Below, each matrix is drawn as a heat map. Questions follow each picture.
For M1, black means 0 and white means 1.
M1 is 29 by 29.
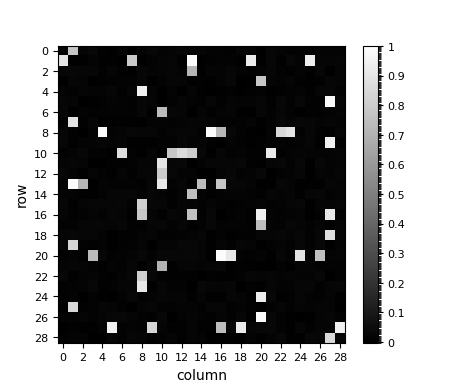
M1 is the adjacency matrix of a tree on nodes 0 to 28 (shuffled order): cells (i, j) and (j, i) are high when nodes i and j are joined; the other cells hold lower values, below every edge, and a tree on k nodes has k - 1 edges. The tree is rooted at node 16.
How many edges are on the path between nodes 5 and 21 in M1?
5
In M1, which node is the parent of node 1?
13
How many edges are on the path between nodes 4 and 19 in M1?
5
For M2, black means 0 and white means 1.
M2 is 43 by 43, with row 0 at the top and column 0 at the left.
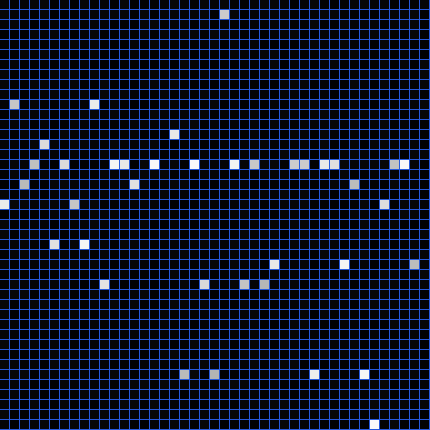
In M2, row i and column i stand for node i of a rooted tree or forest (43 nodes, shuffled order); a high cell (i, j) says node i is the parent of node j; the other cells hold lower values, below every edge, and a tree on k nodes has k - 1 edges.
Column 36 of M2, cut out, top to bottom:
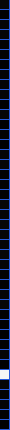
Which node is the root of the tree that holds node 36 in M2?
42
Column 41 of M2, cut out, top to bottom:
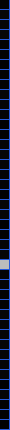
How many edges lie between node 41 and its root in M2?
2
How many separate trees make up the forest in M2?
4
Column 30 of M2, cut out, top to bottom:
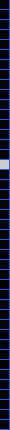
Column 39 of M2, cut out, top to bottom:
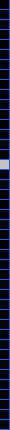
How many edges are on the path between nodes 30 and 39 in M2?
2
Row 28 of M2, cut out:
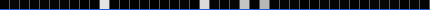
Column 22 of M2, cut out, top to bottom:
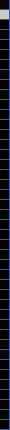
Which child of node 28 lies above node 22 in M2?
10
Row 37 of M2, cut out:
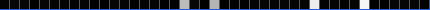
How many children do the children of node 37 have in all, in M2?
3
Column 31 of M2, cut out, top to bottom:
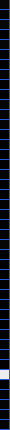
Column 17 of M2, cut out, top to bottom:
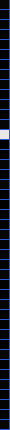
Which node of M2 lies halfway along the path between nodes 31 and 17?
18
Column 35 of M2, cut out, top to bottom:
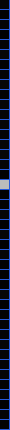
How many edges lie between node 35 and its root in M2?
3
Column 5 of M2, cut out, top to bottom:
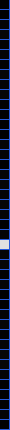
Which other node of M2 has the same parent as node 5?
8
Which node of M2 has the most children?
16
